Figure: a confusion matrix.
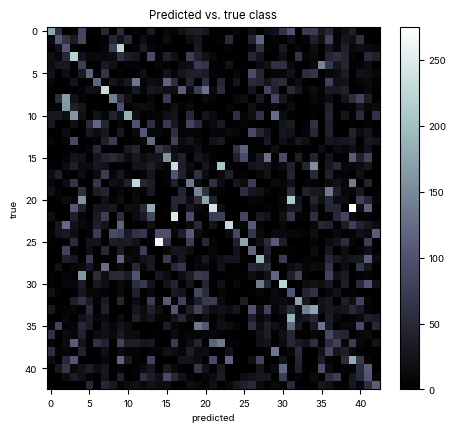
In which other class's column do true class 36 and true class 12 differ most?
26
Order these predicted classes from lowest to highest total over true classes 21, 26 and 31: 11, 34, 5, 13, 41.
5, 11, 34, 41, 13
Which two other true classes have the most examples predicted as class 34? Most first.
33, 16
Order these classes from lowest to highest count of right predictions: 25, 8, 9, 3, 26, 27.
9, 26, 8, 25, 27, 3
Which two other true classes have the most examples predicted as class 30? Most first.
40, 15
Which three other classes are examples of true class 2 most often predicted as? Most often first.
9, 8, 27
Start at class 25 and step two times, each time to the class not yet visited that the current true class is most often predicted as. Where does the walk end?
24
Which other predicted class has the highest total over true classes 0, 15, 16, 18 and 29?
11
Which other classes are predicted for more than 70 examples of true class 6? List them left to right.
11, 15, 36
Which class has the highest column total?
36
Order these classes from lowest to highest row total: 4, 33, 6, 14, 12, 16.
14, 12, 4, 6, 16, 33
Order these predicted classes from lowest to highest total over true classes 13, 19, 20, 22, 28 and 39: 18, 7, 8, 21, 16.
8, 18, 21, 7, 16
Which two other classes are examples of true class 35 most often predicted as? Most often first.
19, 31
